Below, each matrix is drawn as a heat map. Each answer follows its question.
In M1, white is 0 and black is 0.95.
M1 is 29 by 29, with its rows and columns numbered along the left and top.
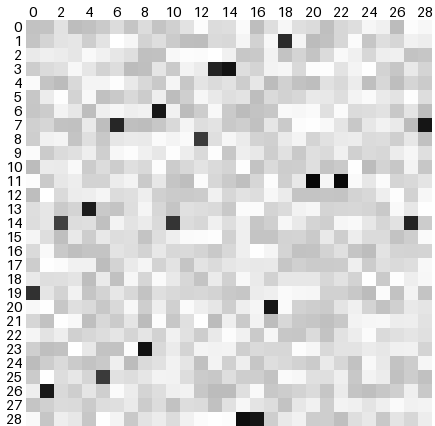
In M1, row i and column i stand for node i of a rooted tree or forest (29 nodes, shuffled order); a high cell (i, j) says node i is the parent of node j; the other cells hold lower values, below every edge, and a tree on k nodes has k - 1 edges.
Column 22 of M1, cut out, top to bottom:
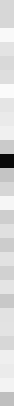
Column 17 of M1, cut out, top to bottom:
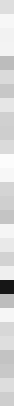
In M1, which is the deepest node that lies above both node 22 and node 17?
11
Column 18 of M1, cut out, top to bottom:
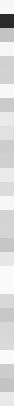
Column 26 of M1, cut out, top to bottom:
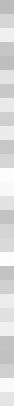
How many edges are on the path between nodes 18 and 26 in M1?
2
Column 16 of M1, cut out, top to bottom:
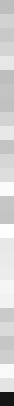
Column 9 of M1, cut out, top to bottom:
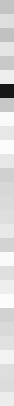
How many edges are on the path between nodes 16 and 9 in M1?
4
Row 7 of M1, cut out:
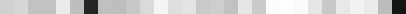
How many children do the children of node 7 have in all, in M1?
3
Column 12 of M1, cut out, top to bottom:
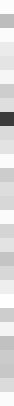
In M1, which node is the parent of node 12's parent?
23
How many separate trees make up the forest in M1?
9
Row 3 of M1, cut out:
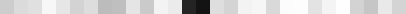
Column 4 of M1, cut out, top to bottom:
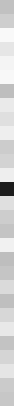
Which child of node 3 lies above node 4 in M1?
13
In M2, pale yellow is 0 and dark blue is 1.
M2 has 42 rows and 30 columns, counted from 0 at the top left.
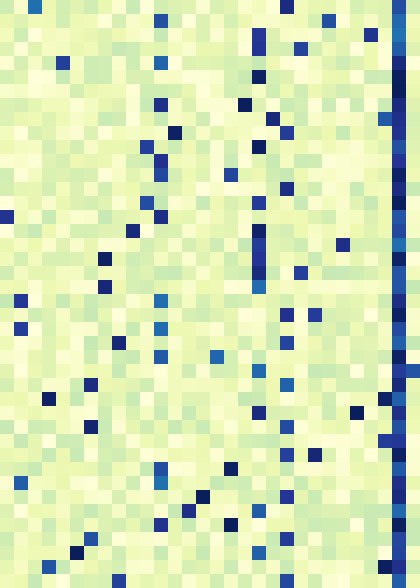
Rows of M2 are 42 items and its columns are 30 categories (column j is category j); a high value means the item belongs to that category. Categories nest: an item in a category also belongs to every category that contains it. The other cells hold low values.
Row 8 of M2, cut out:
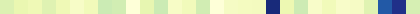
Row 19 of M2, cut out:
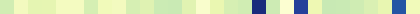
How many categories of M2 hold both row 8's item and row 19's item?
1
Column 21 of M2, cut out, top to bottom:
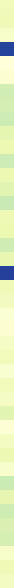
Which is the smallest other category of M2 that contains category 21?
18
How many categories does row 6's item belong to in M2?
1
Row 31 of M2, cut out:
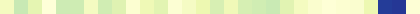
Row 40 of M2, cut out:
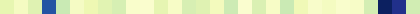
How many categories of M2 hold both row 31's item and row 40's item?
2
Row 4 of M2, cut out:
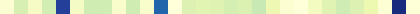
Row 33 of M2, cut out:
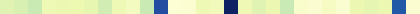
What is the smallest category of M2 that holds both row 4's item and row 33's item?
11
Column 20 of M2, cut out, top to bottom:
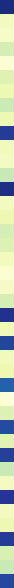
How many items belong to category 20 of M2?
11
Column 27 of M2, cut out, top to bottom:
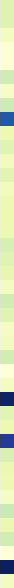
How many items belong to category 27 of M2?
4
